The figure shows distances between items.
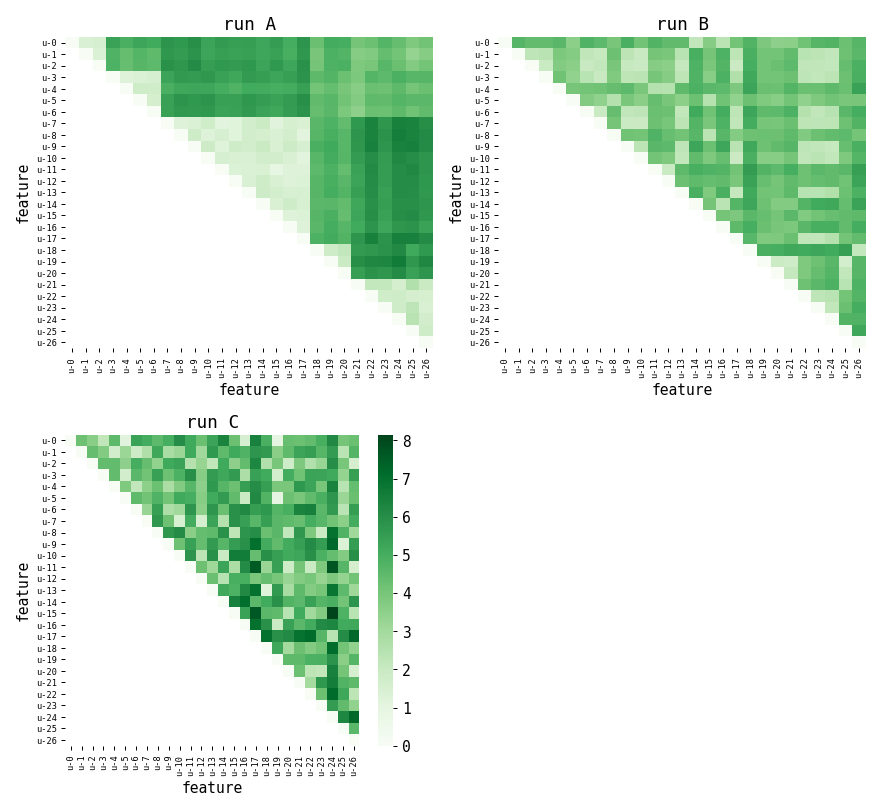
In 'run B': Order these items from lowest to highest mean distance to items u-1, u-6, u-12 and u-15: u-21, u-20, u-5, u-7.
u-7, u-5, u-20, u-21
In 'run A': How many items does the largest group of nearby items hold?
11
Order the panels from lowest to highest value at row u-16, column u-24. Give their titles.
run B, run A, run C
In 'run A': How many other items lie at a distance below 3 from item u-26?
5
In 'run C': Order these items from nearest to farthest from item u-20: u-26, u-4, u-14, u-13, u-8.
u-26, u-8, u-13, u-4, u-14
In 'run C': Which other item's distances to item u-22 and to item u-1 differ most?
u-6
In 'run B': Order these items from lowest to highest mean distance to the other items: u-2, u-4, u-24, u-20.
u-2, u-24, u-20, u-4
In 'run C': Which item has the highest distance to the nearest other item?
u-21
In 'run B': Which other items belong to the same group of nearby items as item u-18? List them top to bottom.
u-26
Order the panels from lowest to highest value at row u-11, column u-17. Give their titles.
run A, run B, run C
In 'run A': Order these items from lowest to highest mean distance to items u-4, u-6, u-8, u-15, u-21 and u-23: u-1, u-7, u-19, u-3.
u-3, u-7, u-1, u-19
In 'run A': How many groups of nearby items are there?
5
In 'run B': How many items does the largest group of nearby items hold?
12
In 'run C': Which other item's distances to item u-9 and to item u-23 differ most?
u-8
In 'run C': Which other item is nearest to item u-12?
u-7
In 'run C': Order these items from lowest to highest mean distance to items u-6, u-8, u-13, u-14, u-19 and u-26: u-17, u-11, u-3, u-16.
u-11, u-3, u-16, u-17
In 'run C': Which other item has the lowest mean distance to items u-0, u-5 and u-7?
u-19
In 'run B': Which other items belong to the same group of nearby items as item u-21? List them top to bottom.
u-19, u-20, u-25
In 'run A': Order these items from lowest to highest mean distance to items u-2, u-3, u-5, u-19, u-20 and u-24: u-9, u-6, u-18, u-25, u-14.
u-6, u-18, u-25, u-14, u-9
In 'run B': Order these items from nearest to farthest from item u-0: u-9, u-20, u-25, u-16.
u-16, u-20, u-25, u-9
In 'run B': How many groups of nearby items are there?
6
